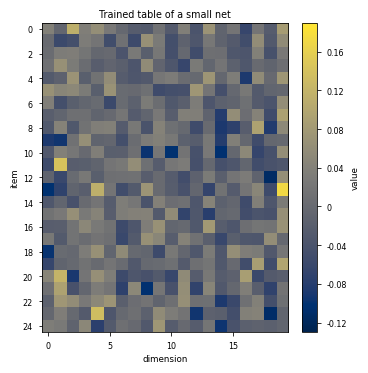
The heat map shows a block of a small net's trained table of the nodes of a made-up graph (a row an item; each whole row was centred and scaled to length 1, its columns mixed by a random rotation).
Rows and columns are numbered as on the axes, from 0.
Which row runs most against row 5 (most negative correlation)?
14
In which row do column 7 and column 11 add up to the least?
3
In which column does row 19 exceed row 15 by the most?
17
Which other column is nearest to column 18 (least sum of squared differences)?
12
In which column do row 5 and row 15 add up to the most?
2
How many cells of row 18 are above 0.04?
3
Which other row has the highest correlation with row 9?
16
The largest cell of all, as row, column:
13, 19
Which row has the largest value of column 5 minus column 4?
5
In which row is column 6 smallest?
21
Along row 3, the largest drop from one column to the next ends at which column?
9
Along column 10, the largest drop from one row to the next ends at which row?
10
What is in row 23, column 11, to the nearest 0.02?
0.02
